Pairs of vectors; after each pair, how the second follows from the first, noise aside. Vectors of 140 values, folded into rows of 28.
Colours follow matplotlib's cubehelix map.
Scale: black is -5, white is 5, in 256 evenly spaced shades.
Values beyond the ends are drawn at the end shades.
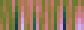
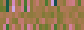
wrapped around, partly zeroed.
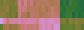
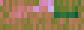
wrapped around, partly zeroed.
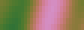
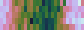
wrapped around, scaled up.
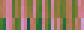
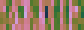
wrapped around.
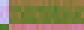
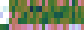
scaled up.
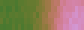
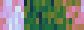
wrapped around, scaled up.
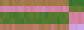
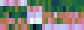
wrapped around, scaled up.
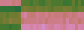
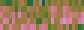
wrapped around, partly zeroed.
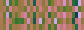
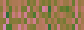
reversed, shrunk.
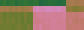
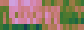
wrapped around.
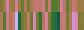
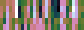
wrapped around, scaled up.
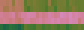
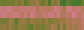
reversed, shrunk.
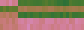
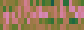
wrapped around, partly zeroed.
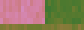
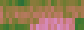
wrapped around, partly zeroed.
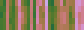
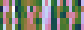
wrapped around, scaled up.
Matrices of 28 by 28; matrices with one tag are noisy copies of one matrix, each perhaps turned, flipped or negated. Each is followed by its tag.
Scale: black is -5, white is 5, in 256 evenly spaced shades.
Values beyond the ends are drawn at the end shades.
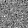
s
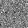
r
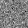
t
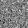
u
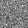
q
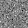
t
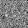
r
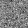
s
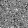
s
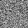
q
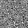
t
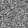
t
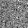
q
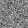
t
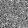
s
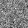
t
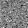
q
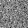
q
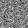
u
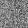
q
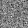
s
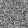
t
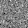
q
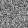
t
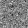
r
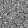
t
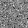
t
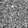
r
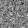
u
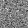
q
